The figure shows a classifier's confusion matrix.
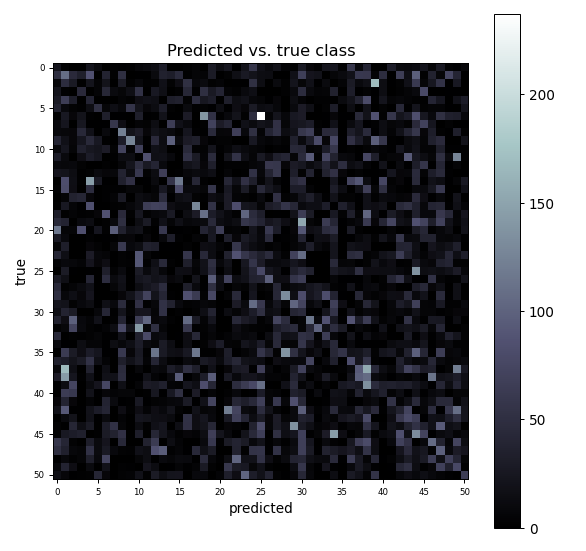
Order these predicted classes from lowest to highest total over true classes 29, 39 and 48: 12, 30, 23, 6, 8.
12, 8, 23, 30, 6
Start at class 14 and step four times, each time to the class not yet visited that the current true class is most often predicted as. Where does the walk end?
44
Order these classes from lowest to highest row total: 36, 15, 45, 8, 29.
15, 36, 29, 8, 45
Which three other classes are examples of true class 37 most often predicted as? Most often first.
1, 38, 49
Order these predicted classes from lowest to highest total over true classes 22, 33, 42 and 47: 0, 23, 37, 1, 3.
3, 23, 37, 0, 1
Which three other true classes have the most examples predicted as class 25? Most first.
6, 39, 44
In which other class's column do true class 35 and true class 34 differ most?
28
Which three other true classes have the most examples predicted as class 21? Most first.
42, 26, 49
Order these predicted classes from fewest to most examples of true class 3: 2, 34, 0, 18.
2, 0, 34, 18
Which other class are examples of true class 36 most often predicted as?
31
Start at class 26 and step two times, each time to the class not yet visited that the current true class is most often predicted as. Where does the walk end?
30
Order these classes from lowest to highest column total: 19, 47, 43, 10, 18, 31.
18, 31, 43, 10, 47, 19
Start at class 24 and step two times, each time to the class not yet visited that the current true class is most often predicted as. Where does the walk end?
8
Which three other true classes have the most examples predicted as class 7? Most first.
20, 44, 45
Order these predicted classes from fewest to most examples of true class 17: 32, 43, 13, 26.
32, 26, 43, 13
